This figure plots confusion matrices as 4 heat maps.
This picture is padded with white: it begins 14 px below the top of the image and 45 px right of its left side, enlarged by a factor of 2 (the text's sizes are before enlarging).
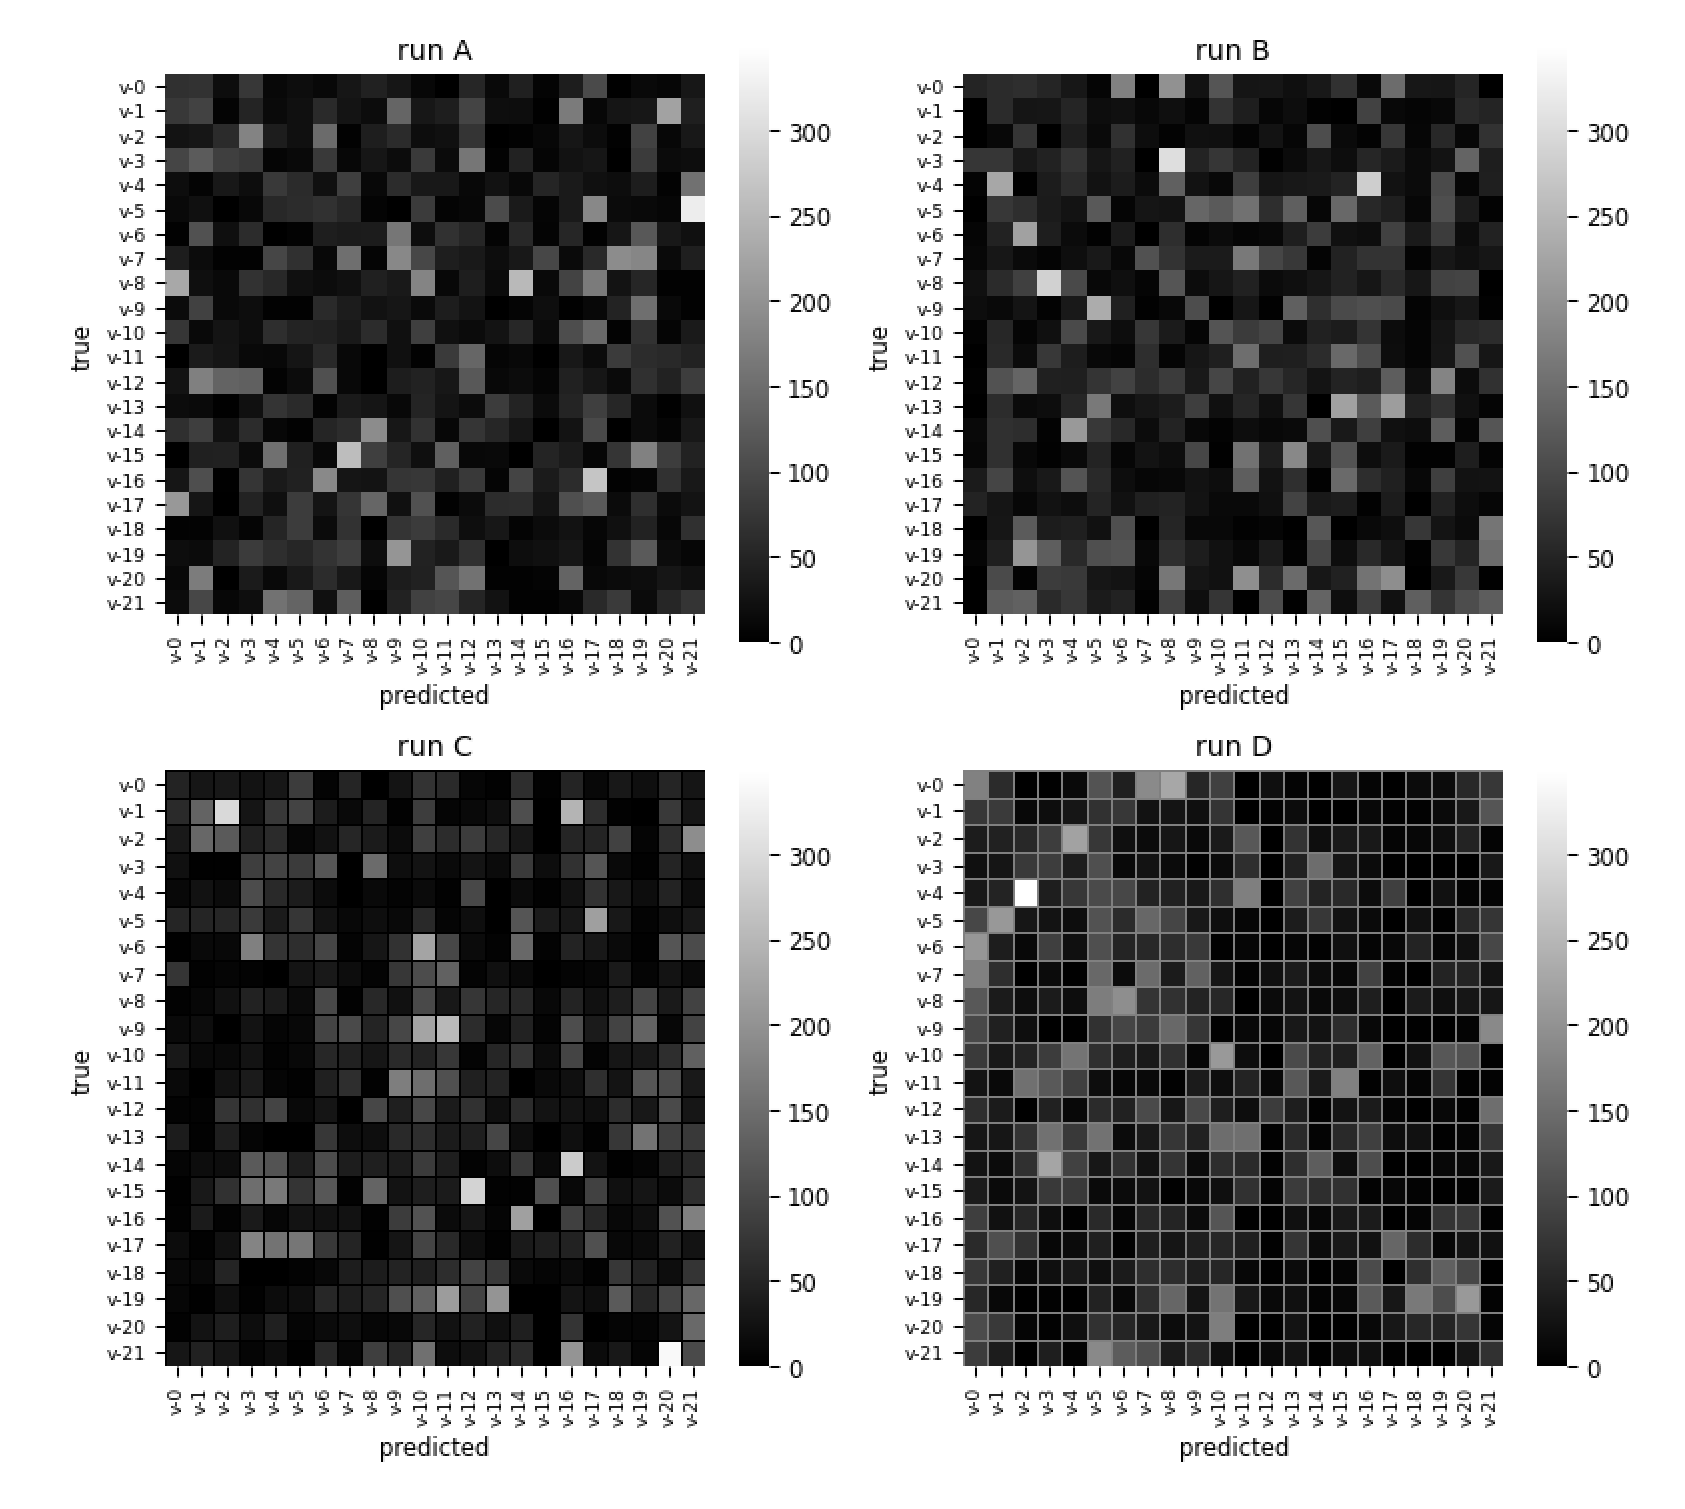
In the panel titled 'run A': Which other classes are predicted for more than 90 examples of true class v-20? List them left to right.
v-1, v-11, v-12, v-16
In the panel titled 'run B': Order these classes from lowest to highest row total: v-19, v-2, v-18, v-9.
v-2, v-18, v-9, v-19
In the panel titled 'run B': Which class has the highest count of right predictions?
v-11
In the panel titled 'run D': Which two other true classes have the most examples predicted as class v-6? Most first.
v-8, v-21
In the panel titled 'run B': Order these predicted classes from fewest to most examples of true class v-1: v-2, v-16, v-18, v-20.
v-18, v-2, v-20, v-16
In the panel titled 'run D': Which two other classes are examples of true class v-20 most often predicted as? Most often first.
v-10, v-0
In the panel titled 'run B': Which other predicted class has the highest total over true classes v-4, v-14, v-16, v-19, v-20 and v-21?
v-1
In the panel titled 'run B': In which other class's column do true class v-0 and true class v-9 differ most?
v-5
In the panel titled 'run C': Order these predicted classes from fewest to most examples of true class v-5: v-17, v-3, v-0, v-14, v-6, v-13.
v-13, v-6, v-0, v-3, v-14, v-17
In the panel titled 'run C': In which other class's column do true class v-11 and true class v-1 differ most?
v-2
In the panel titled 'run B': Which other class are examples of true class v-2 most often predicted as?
v-14
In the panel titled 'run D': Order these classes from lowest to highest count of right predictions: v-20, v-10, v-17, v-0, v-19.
v-20, v-19, v-17, v-0, v-10
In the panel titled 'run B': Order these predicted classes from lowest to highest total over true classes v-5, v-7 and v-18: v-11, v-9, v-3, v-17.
v-3, v-17, v-9, v-11
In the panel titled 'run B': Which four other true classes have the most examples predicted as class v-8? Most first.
v-3, v-0, v-20, v-4
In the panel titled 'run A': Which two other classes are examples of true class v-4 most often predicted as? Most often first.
v-21, v-7
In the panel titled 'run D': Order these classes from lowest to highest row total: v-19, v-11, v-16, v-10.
v-16, v-11, v-19, v-10
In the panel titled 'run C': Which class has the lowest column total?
v-15
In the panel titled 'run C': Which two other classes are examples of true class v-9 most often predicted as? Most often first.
v-11, v-10
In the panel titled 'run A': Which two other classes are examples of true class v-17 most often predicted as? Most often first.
v-0, v-8
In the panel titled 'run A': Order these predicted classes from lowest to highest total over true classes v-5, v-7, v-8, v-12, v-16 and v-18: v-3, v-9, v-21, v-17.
v-3, v-9, v-21, v-17
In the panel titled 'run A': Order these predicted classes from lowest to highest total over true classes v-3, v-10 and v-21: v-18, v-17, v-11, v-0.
v-18, v-11, v-0, v-17
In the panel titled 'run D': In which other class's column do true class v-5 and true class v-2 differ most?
v-4
